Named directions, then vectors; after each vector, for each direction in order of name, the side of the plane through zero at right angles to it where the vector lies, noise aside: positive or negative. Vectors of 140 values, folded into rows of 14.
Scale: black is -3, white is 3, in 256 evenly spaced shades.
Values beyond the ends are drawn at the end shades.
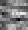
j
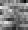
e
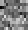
negative, negative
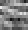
positive, positive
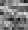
positive, positive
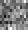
negative, positive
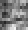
negative, positive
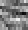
negative, negative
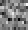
positive, positive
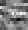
positive, positive
